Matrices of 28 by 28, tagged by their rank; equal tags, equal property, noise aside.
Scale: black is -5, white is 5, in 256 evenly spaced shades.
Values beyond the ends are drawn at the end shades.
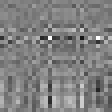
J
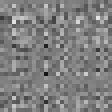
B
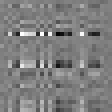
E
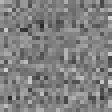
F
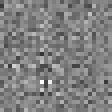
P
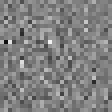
P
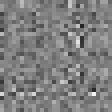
P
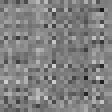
B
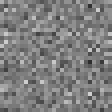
F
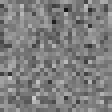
F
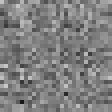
P
